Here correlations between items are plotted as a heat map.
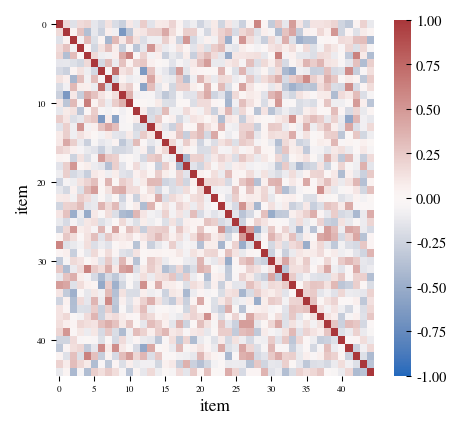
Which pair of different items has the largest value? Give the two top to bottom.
6, 8
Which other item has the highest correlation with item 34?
7
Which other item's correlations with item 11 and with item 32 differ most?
30
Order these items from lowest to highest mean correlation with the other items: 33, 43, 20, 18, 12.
43, 18, 12, 33, 20
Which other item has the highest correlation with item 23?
26
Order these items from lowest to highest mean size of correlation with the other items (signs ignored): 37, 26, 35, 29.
29, 37, 35, 26
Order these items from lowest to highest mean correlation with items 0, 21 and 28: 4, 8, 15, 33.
15, 8, 33, 4
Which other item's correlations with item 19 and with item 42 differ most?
4
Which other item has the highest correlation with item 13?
3
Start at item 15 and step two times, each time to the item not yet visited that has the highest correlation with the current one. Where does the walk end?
39
